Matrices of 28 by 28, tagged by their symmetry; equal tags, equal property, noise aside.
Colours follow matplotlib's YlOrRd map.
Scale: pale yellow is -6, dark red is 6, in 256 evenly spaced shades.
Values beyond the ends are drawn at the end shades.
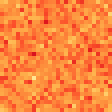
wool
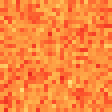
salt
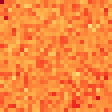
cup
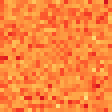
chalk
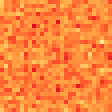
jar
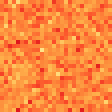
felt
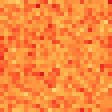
jar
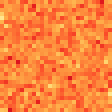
salt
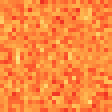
jar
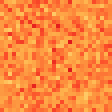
jar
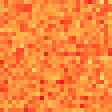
felt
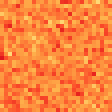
felt
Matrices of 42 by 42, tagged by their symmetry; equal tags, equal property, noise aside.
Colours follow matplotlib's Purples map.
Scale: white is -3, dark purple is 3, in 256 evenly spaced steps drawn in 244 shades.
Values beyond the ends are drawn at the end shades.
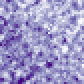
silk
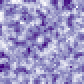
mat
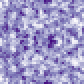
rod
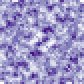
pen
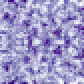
rod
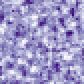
silk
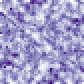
pen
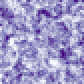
silk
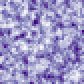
mat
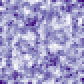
pen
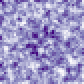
mat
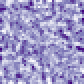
silk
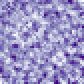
mat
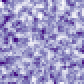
silk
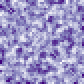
mat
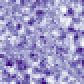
silk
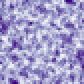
pen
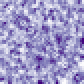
mat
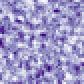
silk
